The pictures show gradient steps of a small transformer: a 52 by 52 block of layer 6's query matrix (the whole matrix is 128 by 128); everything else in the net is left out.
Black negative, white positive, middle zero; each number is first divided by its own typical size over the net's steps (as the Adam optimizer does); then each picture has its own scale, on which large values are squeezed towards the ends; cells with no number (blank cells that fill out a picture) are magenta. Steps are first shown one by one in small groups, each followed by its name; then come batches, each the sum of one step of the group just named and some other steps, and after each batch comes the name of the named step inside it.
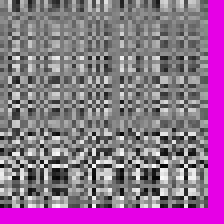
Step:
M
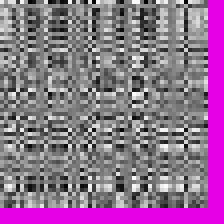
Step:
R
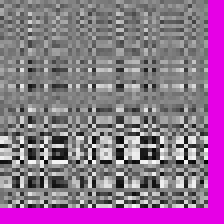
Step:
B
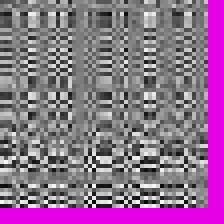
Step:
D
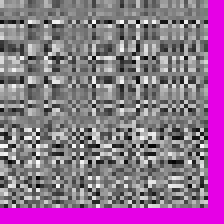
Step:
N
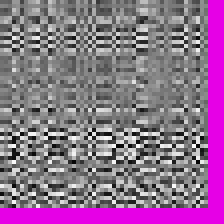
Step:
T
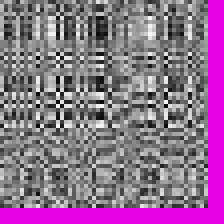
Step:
M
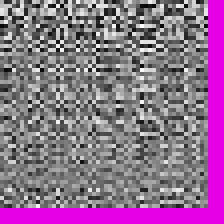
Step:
T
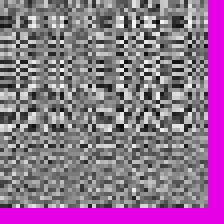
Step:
R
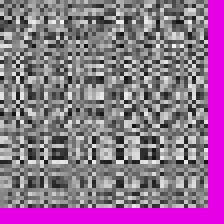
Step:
B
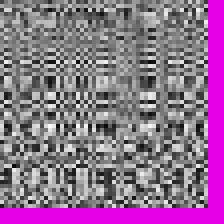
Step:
D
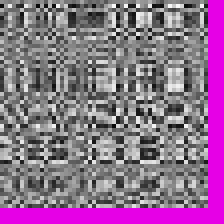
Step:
B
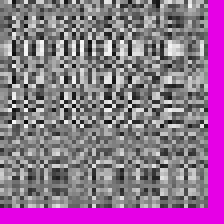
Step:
M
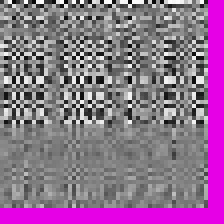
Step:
R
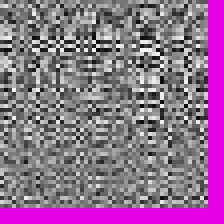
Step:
N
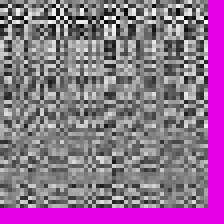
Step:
D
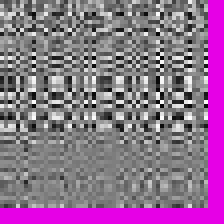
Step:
R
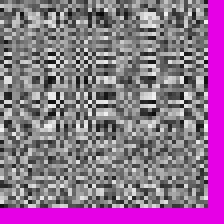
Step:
D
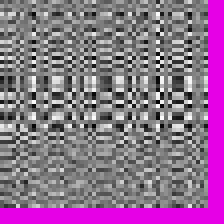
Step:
T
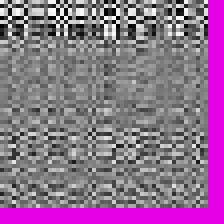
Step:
T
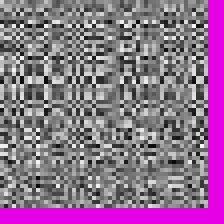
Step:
N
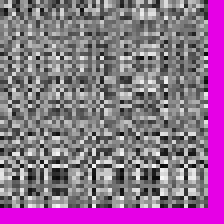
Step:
M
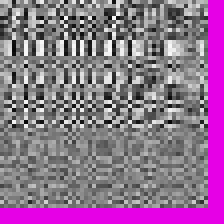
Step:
D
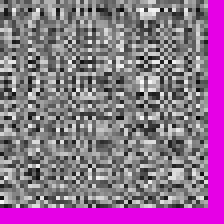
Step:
D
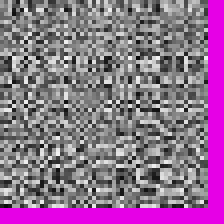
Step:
M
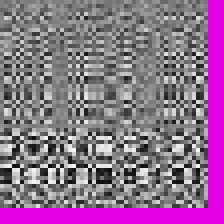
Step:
T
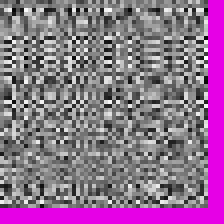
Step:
D
